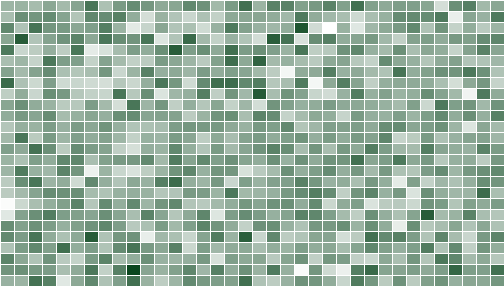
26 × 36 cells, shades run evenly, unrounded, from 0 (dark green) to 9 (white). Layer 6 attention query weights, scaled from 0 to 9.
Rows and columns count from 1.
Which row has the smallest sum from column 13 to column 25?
1
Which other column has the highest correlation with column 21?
14
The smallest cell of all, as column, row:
10, 25
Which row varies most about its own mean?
8
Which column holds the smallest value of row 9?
19
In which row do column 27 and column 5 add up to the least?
23
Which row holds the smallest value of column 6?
5
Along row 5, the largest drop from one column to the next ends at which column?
6
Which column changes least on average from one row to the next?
28
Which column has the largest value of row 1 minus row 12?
32
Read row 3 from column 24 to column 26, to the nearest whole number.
9 5 8
